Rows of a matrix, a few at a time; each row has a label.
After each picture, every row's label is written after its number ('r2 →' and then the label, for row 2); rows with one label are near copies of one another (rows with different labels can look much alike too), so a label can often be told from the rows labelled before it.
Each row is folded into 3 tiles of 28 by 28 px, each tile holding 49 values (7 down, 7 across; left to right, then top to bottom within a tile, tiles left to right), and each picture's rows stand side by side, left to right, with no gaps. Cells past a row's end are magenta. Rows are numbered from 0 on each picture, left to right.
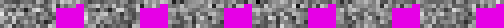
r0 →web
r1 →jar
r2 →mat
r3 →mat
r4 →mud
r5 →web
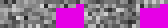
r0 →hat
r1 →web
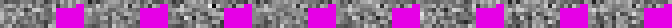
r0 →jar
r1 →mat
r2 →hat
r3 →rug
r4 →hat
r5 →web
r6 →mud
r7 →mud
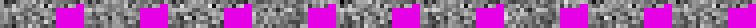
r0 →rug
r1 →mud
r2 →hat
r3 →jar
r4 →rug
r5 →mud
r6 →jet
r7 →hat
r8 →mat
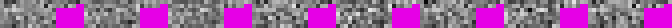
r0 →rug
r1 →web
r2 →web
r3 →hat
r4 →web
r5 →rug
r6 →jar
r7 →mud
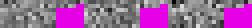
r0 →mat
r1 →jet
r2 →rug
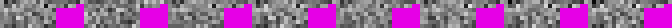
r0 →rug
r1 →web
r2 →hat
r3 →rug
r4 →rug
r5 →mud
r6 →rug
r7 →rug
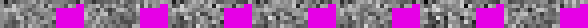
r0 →rug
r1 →jet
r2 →rug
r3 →hat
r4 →rug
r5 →mud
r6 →jar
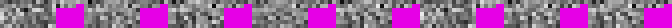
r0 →jet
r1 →rug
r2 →mud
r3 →hat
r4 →mat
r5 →jet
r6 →mat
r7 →mat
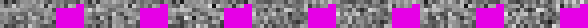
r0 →rug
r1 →mud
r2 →hat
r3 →web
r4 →web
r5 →mud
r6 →web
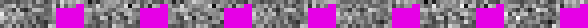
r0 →jet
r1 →mat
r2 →hat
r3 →jet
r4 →web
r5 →mat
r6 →web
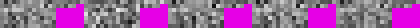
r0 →mud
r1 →web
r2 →mud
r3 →mud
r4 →mud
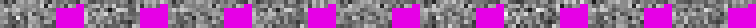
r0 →mud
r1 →jar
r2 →mud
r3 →jar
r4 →hat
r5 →rug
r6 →web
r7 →mud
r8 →web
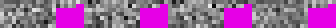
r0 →web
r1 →mud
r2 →hat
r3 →jet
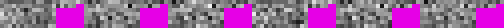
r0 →jet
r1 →hat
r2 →hat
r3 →web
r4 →hat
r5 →mat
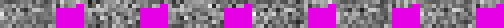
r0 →jet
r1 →rug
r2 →hat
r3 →web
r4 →jar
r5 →web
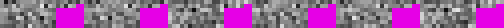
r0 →mat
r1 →hat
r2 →jar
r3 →mat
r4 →hat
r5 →jar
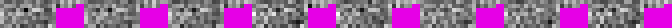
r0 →jar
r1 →jar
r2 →jar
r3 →web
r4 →jet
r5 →web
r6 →web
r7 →web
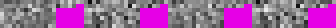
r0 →jar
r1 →mud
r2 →mat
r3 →mud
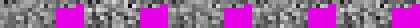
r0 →mat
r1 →mud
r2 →mud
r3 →mat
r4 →mud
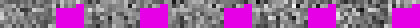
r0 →jet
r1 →mud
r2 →rug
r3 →mat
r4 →jet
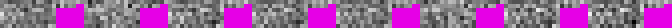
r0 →jet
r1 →rug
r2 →web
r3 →web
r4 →web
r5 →mud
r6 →web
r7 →web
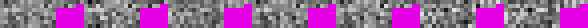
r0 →mud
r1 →rug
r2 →web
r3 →mud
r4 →mud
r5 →web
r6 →jar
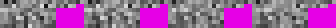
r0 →mat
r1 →mat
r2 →mud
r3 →mud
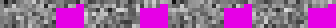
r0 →rug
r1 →jar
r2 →rug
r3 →web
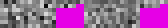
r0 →mud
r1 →web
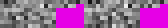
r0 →hat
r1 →mat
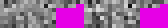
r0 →rug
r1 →mud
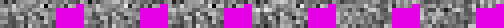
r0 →mat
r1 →mat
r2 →mat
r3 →mud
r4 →jar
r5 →jar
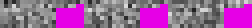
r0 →rug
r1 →mud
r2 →jar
